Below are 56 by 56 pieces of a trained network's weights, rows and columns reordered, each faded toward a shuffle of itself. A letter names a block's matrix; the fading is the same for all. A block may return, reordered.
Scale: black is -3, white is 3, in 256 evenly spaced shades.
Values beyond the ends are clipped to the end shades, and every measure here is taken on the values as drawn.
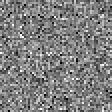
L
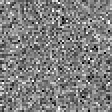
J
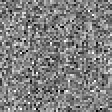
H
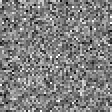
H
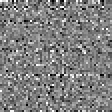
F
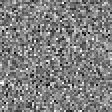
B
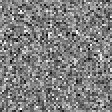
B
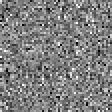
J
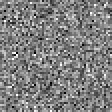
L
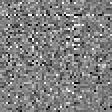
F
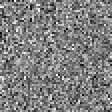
B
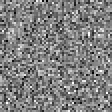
H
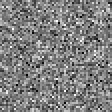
B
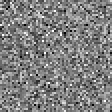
B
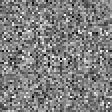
H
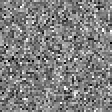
B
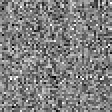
H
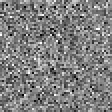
L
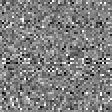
F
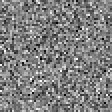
B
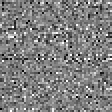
F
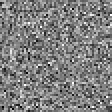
B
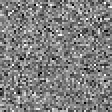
L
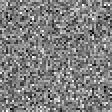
B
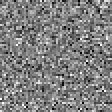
J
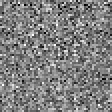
B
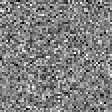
J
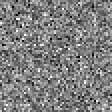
L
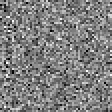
L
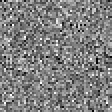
J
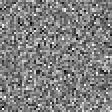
L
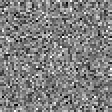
J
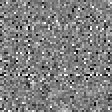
F
